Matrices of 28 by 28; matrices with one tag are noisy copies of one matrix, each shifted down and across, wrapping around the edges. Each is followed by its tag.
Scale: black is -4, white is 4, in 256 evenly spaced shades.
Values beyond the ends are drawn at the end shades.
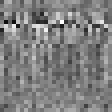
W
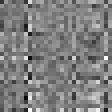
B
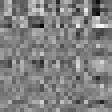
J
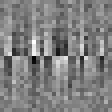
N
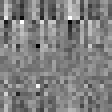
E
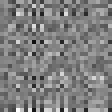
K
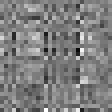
B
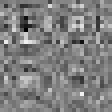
J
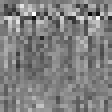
W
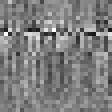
W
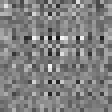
K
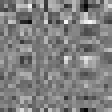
J
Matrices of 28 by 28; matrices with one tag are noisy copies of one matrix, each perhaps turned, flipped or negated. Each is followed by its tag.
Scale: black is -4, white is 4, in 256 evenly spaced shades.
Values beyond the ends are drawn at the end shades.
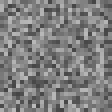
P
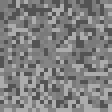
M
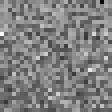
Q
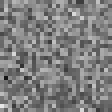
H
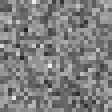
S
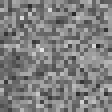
H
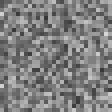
P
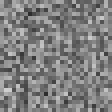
S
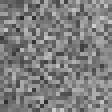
Q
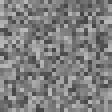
S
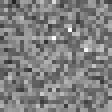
P
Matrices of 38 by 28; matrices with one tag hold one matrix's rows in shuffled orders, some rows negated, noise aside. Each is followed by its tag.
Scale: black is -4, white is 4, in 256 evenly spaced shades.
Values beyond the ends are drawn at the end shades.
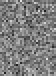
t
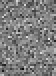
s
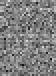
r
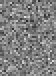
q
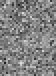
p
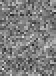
s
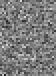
p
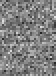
s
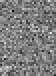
r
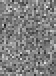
t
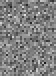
t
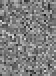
q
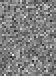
t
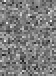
r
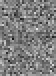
r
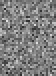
r
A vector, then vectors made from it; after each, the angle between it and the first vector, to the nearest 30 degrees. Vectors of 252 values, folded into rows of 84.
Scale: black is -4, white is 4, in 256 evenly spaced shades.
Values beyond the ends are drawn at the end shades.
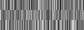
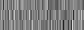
90 degrees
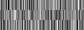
60 degrees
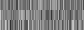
60 degrees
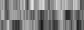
90 degrees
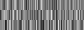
120 degrees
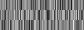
60 degrees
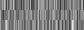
30 degrees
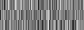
150 degrees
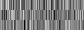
90 degrees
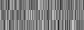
30 degrees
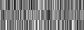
30 degrees
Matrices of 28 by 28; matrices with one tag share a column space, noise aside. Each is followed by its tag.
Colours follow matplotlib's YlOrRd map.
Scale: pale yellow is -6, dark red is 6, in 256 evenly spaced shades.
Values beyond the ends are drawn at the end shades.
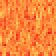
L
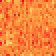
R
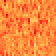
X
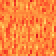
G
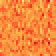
R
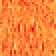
G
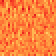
R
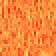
L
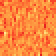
L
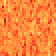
X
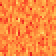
X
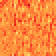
X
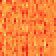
X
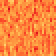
X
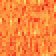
X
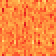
R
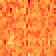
R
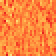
X
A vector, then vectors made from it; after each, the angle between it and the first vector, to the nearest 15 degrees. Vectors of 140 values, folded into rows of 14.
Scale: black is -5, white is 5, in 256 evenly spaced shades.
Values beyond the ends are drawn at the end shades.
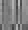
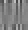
45 degrees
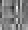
150 degrees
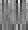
30 degrees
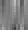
60 degrees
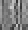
30 degrees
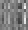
75 degrees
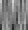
45 degrees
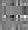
120 degrees
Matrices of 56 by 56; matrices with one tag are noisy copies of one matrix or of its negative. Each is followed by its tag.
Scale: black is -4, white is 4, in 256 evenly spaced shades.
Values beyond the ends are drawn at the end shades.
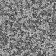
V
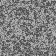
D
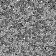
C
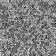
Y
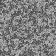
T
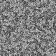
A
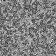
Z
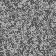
Y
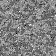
C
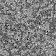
V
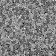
D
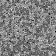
D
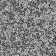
A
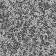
Y
